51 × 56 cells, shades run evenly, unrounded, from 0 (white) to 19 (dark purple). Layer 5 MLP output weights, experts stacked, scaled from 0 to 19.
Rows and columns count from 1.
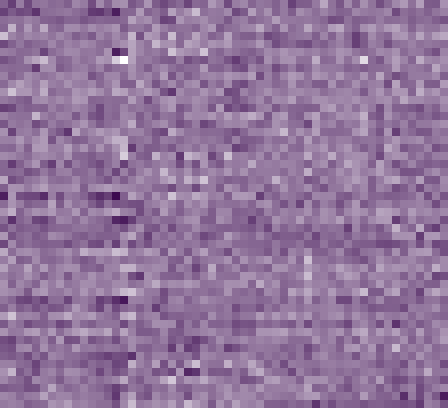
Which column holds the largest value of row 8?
30
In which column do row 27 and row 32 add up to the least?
15
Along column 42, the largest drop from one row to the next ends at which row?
4
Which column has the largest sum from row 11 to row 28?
13
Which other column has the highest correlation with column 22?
25
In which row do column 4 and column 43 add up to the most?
38
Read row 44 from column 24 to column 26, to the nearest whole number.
15 14 10
